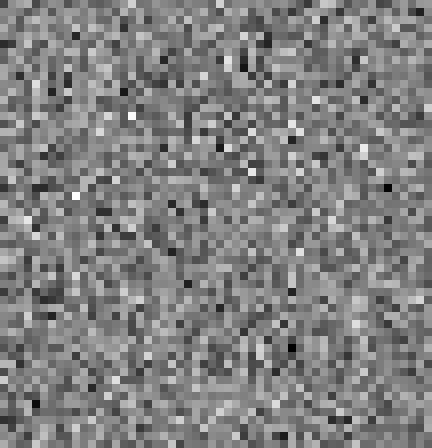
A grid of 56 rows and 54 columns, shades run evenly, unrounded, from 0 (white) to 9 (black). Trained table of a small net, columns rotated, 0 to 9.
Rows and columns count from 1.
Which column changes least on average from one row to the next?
20
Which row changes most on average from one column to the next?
11
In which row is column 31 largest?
9
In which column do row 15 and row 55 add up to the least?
17
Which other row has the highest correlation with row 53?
31
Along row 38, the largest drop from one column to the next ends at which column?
42
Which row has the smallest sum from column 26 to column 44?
29
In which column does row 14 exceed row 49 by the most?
25
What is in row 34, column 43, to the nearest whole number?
5
